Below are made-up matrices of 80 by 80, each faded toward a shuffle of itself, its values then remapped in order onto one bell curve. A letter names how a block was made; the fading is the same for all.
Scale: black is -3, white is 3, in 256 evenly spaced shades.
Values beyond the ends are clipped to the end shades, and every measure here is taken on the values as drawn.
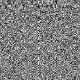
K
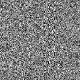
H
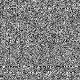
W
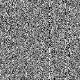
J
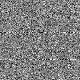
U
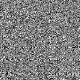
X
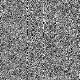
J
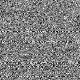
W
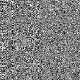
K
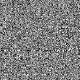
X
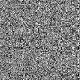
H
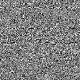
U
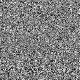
U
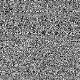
W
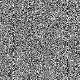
J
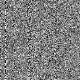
J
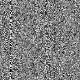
J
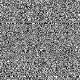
X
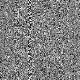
J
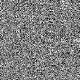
H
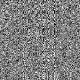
K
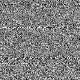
W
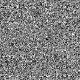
U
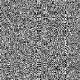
K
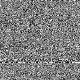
W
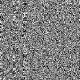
H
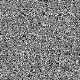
X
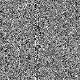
J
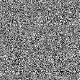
X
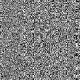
K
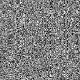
H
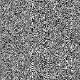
J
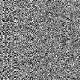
K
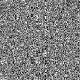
H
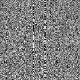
K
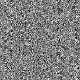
H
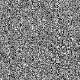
J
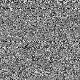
W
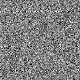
U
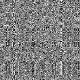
K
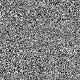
U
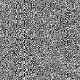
K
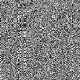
K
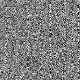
J
